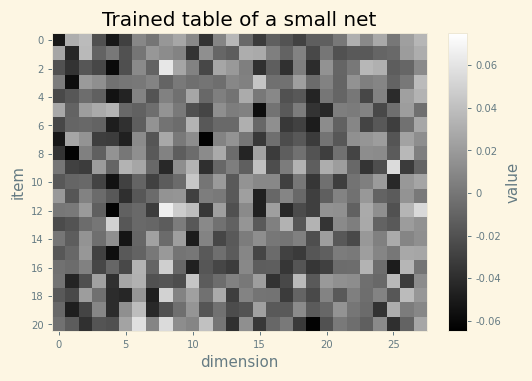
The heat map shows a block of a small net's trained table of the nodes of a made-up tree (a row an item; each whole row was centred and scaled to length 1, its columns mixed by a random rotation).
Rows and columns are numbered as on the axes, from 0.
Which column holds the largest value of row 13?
4
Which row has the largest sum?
3
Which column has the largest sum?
27
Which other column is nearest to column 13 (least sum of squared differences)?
22
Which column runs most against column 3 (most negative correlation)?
24
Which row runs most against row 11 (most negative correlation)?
9
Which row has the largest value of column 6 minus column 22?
20
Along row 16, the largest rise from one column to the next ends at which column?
26
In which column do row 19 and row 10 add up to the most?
10
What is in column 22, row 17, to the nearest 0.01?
0.01
